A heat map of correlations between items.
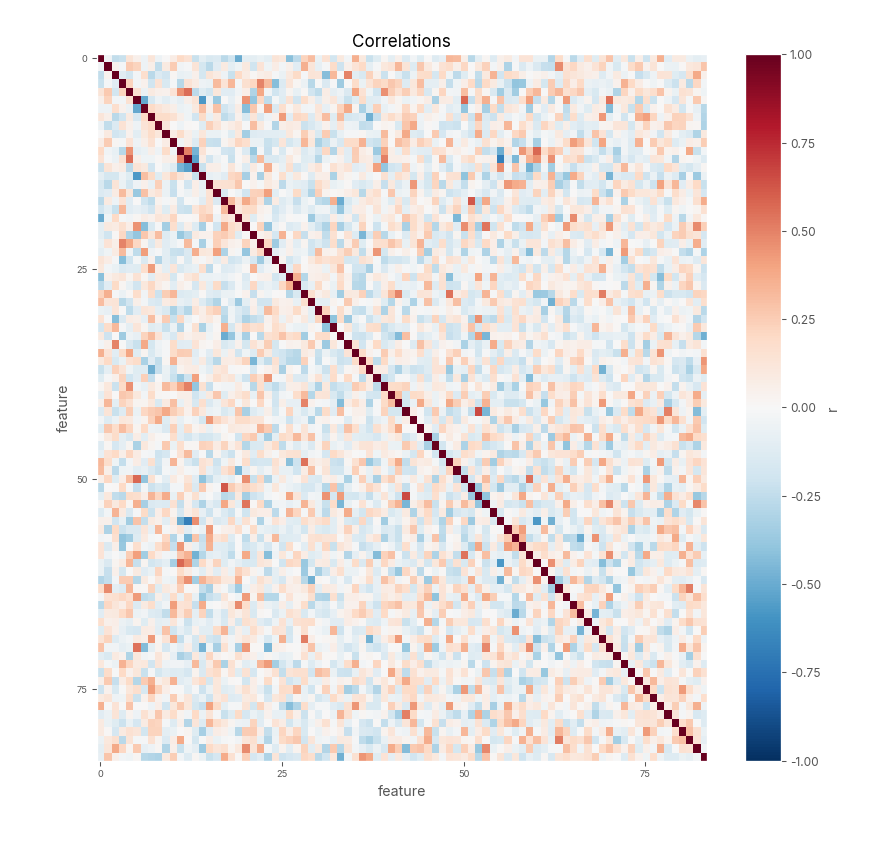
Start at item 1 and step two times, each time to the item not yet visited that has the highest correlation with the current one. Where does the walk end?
81
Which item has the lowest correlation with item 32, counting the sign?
31
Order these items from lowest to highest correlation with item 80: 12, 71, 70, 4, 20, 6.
6, 71, 12, 4, 20, 70
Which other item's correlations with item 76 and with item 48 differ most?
28
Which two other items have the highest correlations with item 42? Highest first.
52, 78
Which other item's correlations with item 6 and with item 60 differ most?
11
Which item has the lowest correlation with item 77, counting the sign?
26
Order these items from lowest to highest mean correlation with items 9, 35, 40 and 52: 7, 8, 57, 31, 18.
18, 57, 8, 7, 31
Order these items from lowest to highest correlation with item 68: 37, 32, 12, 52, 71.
12, 52, 71, 37, 32
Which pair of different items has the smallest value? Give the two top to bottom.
12, 55
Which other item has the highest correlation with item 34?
2
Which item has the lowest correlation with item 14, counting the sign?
5
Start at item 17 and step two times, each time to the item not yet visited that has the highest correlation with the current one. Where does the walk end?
62
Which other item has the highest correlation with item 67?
45
